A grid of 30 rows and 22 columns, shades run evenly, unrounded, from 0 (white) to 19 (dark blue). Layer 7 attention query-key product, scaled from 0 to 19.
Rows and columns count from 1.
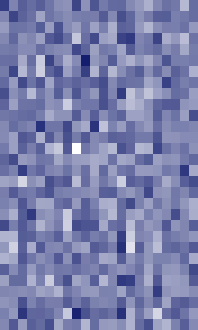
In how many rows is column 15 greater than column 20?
13
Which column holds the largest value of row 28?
3
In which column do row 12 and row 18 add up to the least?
10
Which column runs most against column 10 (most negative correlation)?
5
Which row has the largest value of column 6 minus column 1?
17
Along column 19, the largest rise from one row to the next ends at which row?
8
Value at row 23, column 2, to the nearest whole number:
4
